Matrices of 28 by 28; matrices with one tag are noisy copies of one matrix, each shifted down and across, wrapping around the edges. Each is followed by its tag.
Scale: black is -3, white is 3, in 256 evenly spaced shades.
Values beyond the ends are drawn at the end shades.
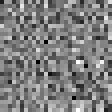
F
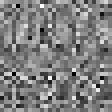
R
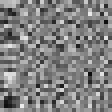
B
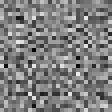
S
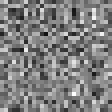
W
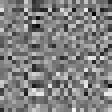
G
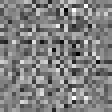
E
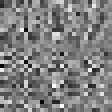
R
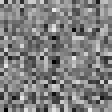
W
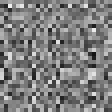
F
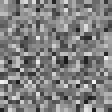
W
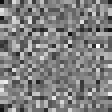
B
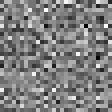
S
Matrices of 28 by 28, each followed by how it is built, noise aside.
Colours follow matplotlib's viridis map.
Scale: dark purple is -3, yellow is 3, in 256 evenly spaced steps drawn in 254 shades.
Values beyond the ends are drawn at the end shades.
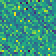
Toeplitz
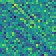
Toeplitz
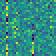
uneven columns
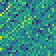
Hankel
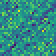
Hankel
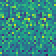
repeating columns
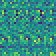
repeating columns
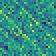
Toeplitz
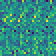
repeating columns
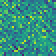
Toeplitz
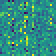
uneven columns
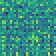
blocks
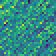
Hankel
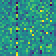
uneven columns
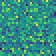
repeating columns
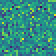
repeating columns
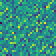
Hankel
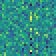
uneven columns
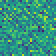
Toeplitz
